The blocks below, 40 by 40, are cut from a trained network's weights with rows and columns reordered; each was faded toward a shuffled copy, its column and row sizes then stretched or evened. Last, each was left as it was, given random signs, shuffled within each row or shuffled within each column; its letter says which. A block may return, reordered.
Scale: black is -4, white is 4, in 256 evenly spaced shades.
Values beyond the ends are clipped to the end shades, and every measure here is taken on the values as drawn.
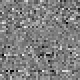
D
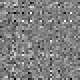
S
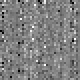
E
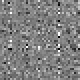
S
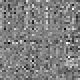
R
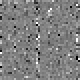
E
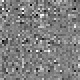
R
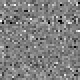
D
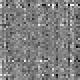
R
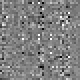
S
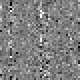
E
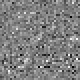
D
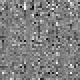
S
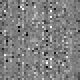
E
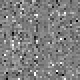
E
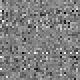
S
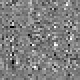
R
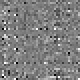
R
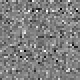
D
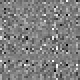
R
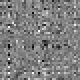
R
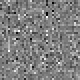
E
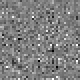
S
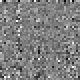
S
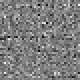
S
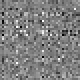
R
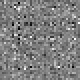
S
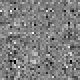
S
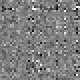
S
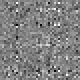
S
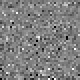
D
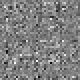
S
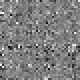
S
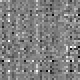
R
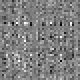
R
